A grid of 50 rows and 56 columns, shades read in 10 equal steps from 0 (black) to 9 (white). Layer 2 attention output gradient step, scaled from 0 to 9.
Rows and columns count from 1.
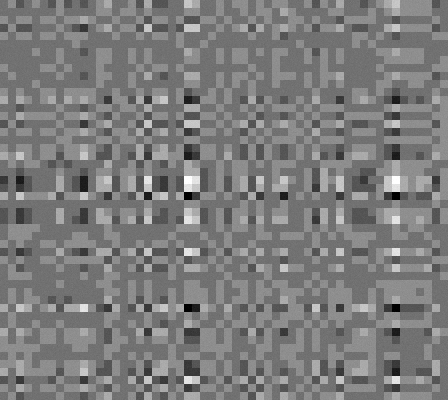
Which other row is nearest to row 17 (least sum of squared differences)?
19
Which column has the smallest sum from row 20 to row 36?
11
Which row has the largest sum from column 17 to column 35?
23
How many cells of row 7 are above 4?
23
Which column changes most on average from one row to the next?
50
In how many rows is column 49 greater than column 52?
11
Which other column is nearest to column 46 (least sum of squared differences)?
1
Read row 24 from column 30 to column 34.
5 6 3 6 4
